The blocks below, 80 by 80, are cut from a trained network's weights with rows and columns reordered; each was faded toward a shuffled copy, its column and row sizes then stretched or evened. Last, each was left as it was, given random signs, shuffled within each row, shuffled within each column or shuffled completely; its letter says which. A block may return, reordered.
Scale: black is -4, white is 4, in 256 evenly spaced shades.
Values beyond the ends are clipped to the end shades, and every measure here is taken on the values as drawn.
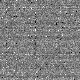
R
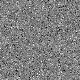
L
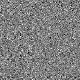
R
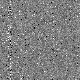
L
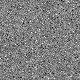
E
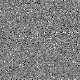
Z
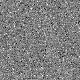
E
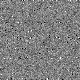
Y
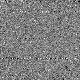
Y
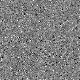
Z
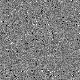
Z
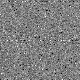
Y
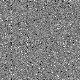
Z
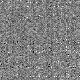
R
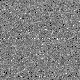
Y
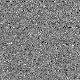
Y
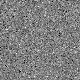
E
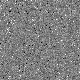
E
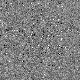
Z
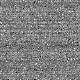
R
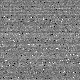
Y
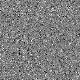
Z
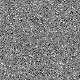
Y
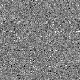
R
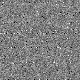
Y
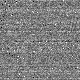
Y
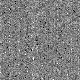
L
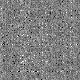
R
